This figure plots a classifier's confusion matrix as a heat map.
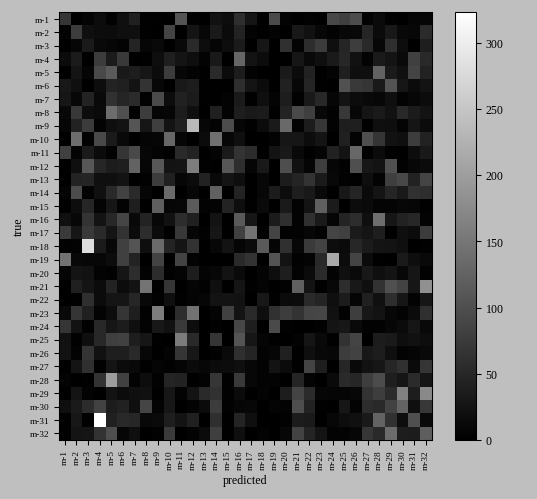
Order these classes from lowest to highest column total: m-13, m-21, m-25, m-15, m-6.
m-13, m-15, m-21, m-25, m-6
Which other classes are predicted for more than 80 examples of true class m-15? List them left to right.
m-9, m-12, m-23
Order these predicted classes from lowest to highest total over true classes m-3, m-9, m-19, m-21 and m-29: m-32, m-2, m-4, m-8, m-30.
m-4, m-2, m-8, m-30, m-32
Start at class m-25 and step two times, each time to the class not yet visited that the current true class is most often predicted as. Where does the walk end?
m-26
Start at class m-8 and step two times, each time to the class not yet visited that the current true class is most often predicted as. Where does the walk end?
m-28
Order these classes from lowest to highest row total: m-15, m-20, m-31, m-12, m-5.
m-20, m-15, m-5, m-31, m-12
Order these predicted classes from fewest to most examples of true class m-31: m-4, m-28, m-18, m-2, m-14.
m-18, m-2, m-14, m-28, m-4
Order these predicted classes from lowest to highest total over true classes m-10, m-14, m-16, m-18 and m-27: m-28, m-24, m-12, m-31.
m-24, m-12, m-31, m-28
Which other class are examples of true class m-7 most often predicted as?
m-9
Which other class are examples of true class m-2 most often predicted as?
m-10
